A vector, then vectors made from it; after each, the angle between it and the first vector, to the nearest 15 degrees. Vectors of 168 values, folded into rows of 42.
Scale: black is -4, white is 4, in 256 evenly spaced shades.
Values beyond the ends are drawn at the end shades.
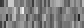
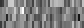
15 degrees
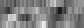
75 degrees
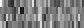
150 degrees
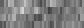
45 degrees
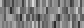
105 degrees
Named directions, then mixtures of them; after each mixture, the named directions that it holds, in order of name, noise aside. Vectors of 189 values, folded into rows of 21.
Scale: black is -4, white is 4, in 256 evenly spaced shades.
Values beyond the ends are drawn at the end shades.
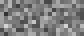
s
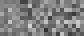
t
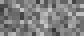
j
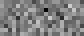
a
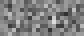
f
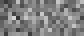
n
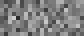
a, n, t.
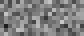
s.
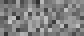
a, n, t.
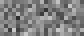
a, s.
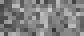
j, n.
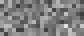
s.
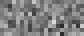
a, f, t.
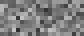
a, j, n.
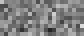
f, j, s.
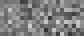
t.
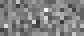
a, n, s.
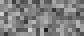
a, s, t.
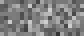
j, t.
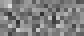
f, n.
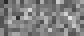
f, n.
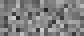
a, n, t.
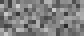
s.
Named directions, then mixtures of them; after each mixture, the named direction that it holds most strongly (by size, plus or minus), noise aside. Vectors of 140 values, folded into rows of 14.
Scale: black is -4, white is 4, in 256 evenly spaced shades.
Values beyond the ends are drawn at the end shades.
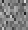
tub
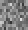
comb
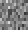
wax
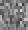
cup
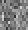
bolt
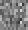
cup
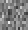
wax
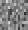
wax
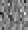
tub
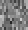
comb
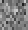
tub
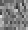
cup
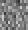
bolt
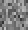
comb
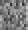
cup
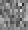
cup
